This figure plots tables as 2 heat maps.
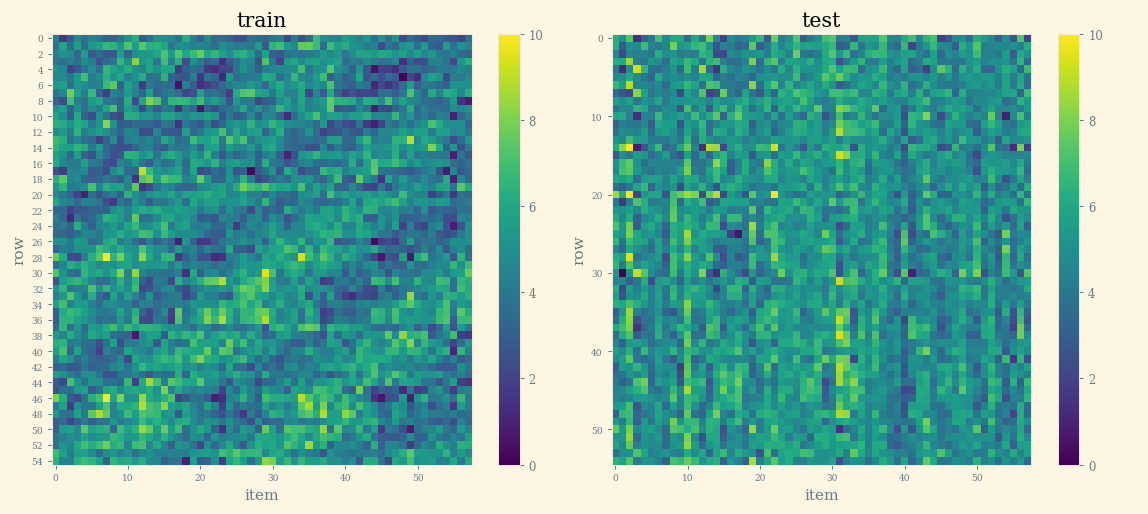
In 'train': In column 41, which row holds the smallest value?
33
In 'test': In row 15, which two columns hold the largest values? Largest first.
31, 32
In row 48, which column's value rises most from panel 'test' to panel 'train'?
40
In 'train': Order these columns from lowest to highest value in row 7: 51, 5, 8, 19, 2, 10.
19, 51, 8, 10, 5, 2
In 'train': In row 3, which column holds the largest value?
11
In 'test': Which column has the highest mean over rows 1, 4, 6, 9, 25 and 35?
10
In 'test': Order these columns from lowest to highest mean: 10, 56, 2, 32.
56, 32, 2, 10
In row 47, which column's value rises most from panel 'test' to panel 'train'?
12
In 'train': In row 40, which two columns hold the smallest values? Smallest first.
55, 6
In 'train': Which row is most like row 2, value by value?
41
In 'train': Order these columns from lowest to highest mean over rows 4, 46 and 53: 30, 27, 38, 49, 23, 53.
23, 49, 53, 27, 30, 38
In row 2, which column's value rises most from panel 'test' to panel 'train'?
15
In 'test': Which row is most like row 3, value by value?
6
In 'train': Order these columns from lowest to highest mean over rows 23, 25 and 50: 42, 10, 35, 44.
44, 10, 35, 42
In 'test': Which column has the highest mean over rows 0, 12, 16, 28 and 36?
2
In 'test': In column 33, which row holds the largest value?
44
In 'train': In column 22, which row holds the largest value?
31
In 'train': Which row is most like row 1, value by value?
37
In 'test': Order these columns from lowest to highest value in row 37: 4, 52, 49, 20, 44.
4, 49, 44, 52, 20
